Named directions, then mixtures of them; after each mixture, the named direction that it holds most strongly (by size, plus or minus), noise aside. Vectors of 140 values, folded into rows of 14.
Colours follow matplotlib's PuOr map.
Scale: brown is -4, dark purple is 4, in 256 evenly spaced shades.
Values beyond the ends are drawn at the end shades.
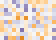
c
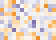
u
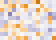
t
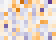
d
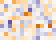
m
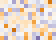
d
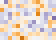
t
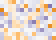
u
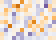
u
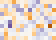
m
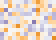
t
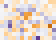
m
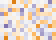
d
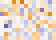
d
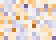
u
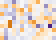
m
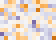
t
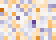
u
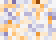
t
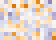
t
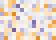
u
